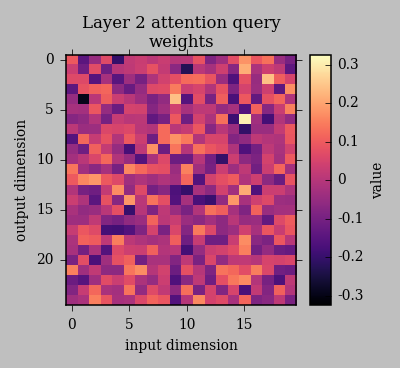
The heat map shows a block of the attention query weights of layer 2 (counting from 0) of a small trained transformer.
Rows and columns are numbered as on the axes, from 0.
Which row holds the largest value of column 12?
15
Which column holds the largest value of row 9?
7
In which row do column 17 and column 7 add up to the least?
6
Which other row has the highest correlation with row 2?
17
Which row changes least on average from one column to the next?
16
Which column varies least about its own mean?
8
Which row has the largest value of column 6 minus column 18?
21
